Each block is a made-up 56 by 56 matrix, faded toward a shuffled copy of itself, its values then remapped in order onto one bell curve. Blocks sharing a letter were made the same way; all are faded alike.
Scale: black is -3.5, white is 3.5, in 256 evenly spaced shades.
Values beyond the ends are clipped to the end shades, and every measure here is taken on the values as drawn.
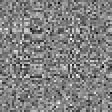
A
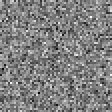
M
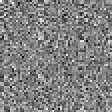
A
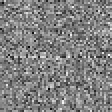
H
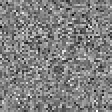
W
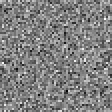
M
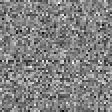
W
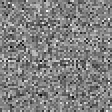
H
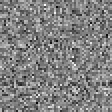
H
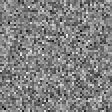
M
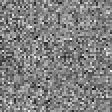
W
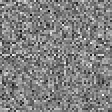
H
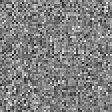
A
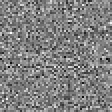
W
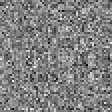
A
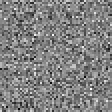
A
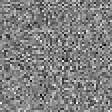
A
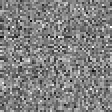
W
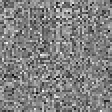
A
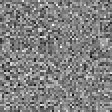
A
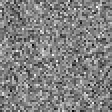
M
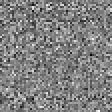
W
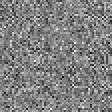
A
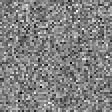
H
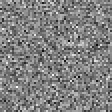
M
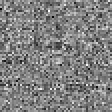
W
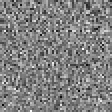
H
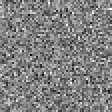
M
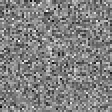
H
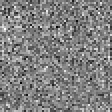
H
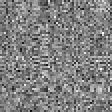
A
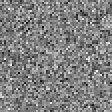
M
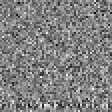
W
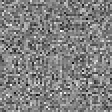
H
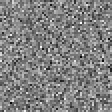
M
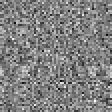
A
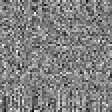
A
